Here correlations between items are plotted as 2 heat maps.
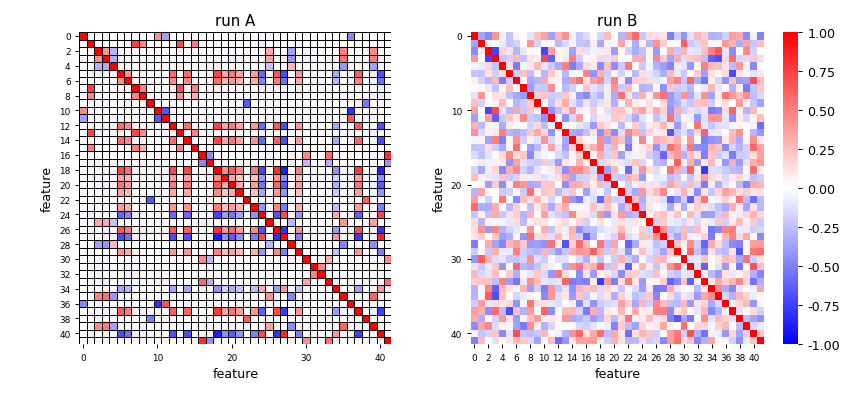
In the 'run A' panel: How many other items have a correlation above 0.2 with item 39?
4
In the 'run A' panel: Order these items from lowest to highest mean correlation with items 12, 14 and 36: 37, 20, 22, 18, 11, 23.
22, 11, 23, 20, 37, 18
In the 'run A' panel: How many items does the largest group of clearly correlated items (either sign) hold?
16
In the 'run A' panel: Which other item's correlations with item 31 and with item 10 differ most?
36
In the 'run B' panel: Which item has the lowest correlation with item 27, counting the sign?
16
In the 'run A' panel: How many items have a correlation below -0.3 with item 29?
3
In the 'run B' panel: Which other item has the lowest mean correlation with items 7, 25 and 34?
3
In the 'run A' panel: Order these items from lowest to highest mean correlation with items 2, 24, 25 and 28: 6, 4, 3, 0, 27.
6, 4, 0, 3, 27
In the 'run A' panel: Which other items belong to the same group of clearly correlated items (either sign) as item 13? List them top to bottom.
1, 7, 8, 15
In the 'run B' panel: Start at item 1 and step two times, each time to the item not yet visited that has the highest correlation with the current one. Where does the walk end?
39
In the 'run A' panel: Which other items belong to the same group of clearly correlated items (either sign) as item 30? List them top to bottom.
16, 17, 33, 41
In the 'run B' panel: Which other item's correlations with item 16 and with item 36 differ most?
8
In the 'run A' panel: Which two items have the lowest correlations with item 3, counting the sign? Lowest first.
28, 4
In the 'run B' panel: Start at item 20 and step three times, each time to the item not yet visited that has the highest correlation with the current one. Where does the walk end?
31
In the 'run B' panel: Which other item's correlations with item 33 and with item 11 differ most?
28
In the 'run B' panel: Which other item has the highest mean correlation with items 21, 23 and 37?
10
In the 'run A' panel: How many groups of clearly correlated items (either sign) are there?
7
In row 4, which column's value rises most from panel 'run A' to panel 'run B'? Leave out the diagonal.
35
